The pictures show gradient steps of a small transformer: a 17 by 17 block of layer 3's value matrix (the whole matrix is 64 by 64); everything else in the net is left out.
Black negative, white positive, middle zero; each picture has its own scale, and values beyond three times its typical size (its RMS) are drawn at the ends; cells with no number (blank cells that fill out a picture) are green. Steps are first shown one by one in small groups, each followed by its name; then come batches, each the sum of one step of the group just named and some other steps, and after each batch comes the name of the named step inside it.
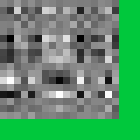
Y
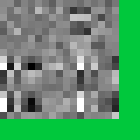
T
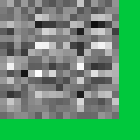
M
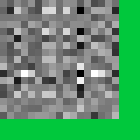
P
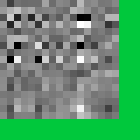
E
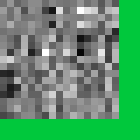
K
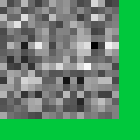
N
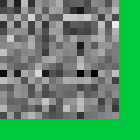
T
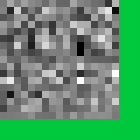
Y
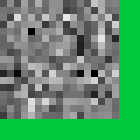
K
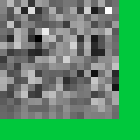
Y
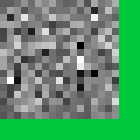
N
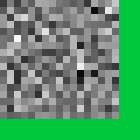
N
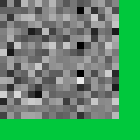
P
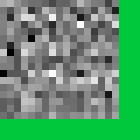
N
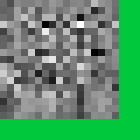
N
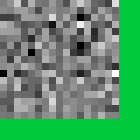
E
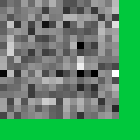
T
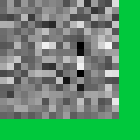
M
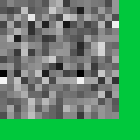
P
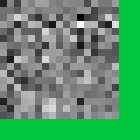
E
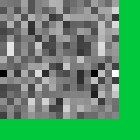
K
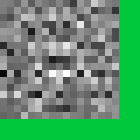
N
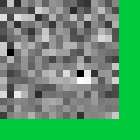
T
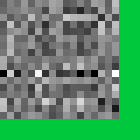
T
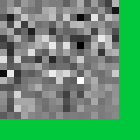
E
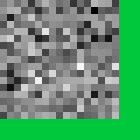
P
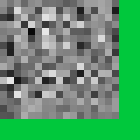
P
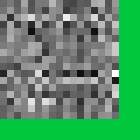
N
